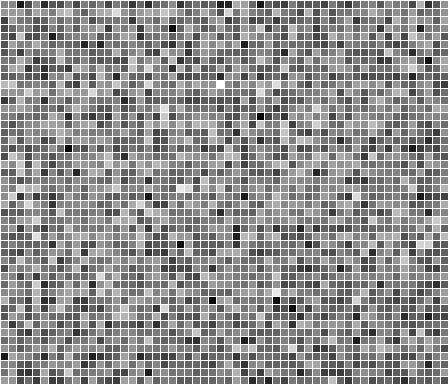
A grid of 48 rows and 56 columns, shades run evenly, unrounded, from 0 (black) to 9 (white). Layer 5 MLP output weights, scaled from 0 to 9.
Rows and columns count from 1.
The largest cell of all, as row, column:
11, 28
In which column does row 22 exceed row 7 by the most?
3
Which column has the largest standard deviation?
19
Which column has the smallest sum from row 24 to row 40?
6
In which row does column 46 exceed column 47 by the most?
32
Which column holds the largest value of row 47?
9
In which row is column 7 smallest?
5
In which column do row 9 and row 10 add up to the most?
13
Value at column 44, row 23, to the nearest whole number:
2
